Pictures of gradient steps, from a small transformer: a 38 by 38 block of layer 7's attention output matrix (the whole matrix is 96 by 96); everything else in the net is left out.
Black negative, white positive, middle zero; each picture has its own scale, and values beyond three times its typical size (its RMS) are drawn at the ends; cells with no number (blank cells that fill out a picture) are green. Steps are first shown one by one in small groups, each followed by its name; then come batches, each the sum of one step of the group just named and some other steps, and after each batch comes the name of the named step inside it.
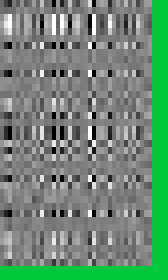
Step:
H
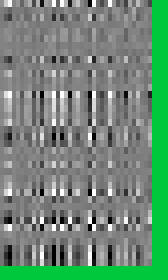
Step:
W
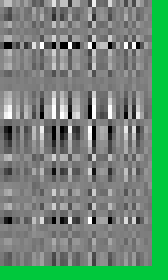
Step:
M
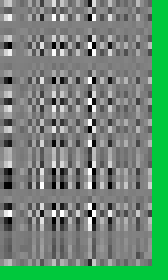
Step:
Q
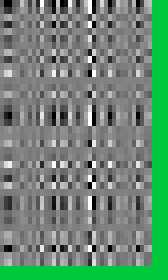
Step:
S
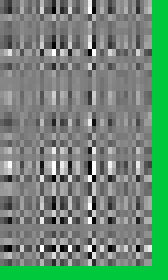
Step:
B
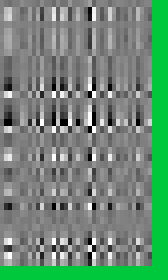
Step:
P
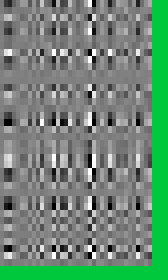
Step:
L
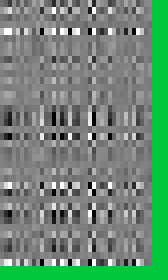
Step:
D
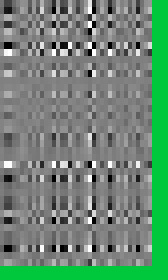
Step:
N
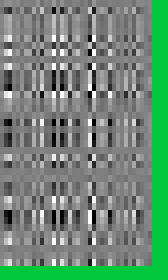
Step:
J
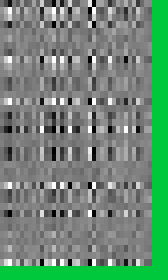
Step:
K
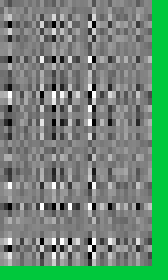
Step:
P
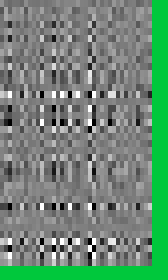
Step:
P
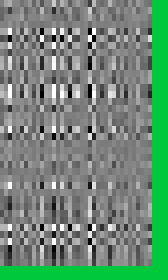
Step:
W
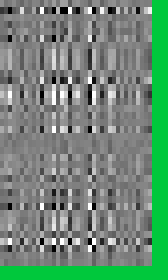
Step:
B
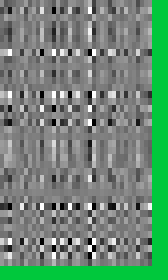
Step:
L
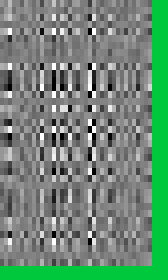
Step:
P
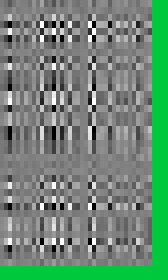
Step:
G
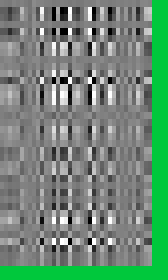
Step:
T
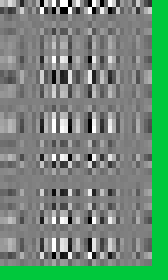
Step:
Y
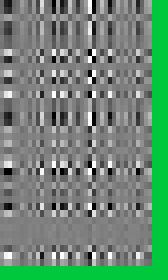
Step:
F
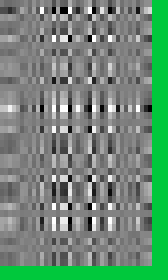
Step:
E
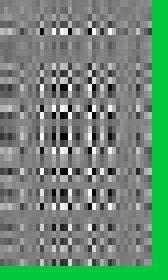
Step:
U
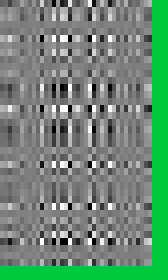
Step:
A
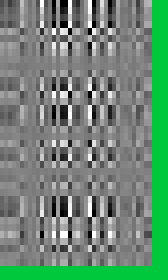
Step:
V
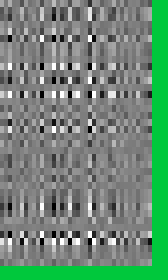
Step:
T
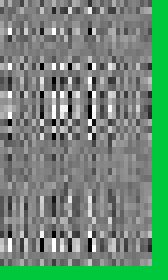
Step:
E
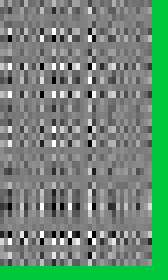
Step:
F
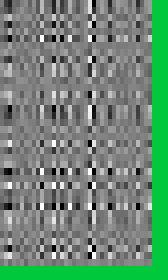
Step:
F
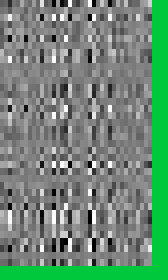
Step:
A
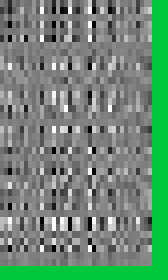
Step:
E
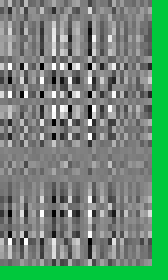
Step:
A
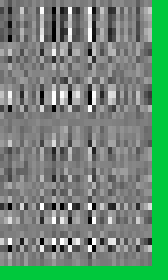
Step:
T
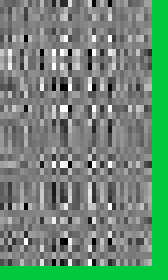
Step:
A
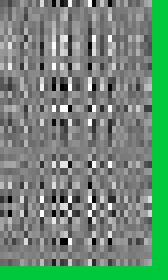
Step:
A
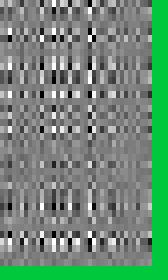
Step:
Y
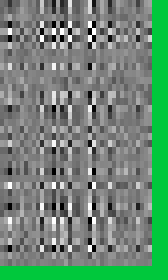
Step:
V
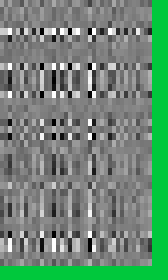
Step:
U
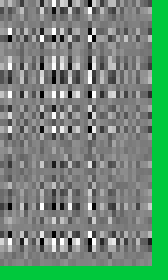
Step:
Y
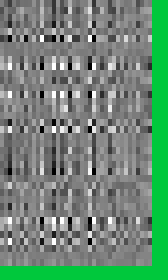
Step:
E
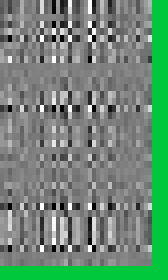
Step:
V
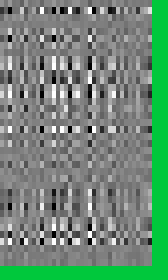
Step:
E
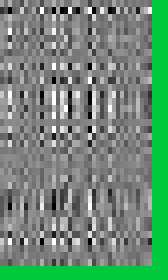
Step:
E
